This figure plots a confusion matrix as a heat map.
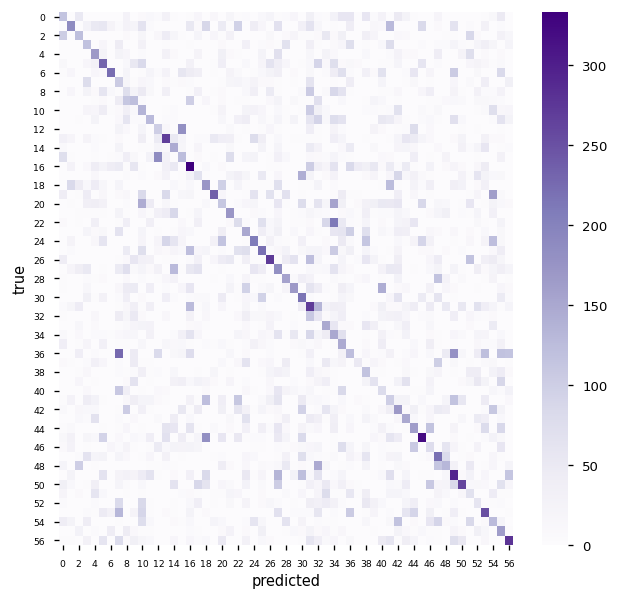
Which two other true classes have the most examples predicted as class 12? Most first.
15, 36
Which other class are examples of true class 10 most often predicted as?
31
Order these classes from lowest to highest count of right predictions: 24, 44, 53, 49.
44, 24, 53, 49
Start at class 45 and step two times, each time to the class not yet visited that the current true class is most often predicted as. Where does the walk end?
41
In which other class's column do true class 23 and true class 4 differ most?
36
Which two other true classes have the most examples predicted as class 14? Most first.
27, 21
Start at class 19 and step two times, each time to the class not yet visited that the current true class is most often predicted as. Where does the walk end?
42
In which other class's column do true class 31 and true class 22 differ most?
34
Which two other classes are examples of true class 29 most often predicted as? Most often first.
40, 23
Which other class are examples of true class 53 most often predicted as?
7
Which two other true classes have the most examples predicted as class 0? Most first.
2, 15
